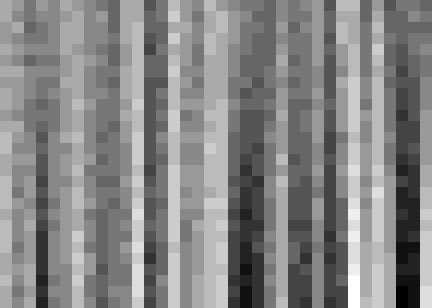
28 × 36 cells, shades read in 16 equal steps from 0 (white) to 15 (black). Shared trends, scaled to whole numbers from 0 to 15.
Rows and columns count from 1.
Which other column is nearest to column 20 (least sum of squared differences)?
26
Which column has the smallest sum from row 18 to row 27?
30
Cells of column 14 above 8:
12
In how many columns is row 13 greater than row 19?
10
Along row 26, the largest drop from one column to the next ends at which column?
36
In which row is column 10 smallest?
27
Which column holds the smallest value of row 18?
32
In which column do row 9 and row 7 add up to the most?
34
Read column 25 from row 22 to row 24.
10 9 9
